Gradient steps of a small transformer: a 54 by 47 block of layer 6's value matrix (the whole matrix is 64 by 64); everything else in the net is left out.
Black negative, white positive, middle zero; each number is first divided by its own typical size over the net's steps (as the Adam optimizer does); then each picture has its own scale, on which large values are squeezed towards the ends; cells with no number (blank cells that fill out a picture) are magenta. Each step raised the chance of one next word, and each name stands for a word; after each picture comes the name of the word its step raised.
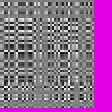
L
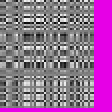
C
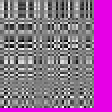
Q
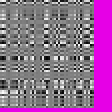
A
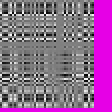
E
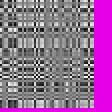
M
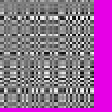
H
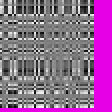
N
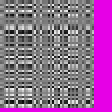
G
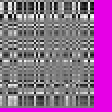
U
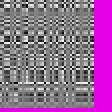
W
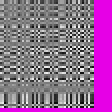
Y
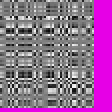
H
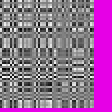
M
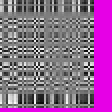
Y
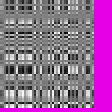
N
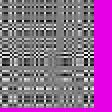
G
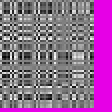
L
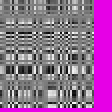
N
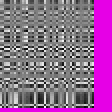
Y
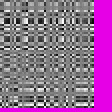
G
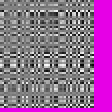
G
